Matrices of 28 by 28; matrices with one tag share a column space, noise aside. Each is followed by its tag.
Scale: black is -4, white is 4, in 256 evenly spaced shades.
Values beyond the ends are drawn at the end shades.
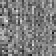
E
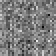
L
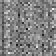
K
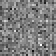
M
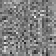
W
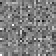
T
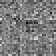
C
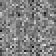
K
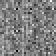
M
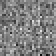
E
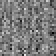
M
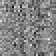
T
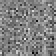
W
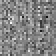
C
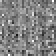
E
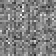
T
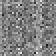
K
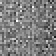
T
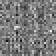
L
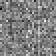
M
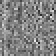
L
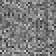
K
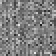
W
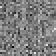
K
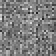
C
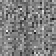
C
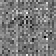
C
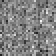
E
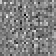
T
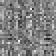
L
